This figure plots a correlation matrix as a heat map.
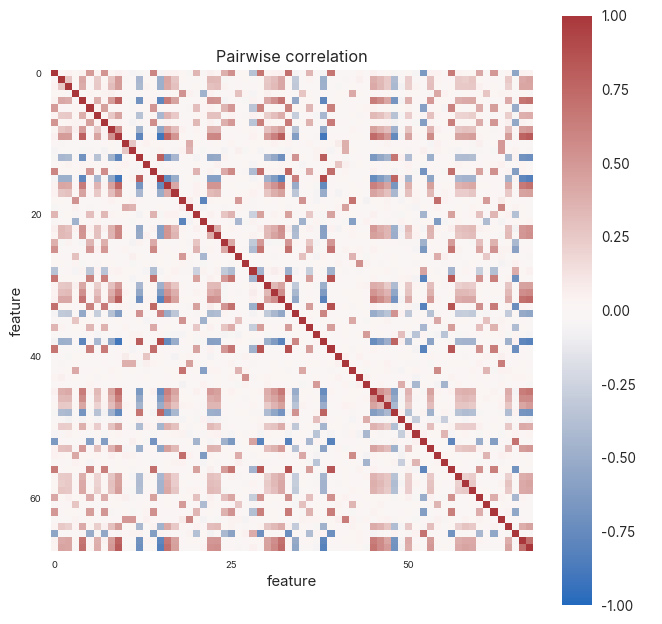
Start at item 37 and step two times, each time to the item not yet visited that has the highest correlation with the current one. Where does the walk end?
49
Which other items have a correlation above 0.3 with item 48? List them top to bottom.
12, 15, 34, 38
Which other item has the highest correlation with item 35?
18
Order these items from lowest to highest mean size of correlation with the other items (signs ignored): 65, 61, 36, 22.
61, 36, 65, 22
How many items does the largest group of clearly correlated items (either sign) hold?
29
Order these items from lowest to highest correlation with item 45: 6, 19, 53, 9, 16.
19, 6, 53, 16, 9
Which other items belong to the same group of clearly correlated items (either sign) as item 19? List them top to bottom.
10, 11, 41, 63
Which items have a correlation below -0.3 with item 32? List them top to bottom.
12, 15, 34, 38, 48
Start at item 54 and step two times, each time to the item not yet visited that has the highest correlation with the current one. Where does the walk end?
42
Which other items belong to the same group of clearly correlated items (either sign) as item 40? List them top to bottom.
13
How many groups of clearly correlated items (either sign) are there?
7
